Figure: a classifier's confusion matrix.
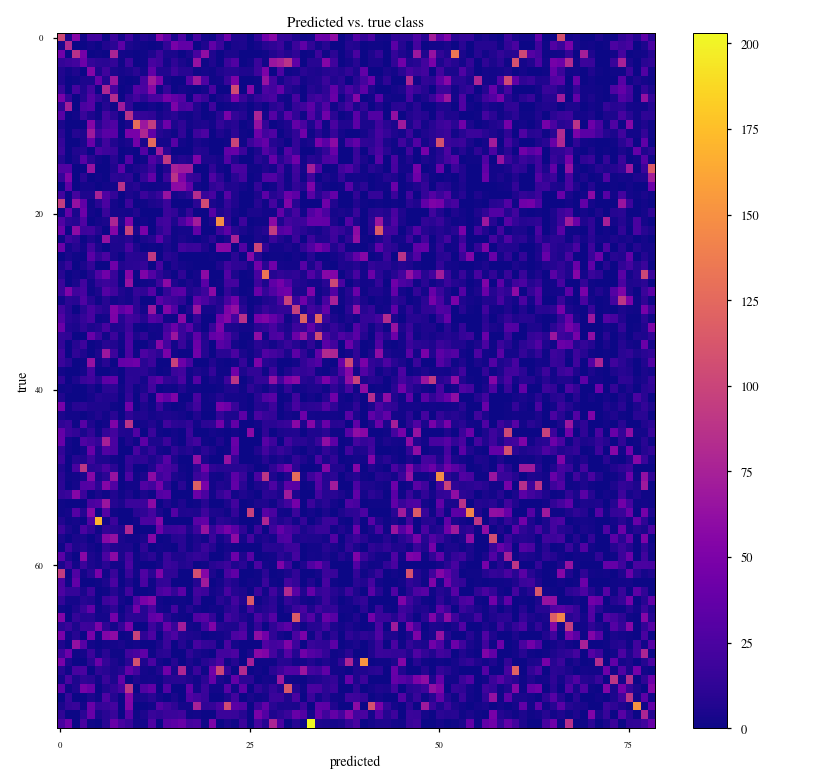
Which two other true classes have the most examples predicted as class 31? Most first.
50, 66
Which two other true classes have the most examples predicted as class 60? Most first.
72, 3
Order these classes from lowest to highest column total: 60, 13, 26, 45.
45, 60, 13, 26
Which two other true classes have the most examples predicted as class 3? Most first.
49, 59
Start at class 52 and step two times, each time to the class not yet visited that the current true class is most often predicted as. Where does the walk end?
74
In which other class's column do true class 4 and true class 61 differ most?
18
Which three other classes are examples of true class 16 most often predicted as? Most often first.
15, 78, 1
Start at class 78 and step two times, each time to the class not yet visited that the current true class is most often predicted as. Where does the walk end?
44
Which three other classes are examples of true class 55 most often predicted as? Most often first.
5, 27, 13
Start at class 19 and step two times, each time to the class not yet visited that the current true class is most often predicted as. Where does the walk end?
66
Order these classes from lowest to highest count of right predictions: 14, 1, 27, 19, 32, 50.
1, 14, 19, 32, 27, 50
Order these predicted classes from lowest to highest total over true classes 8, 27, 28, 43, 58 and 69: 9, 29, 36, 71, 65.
71, 65, 29, 9, 36
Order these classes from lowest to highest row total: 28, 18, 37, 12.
28, 18, 37, 12
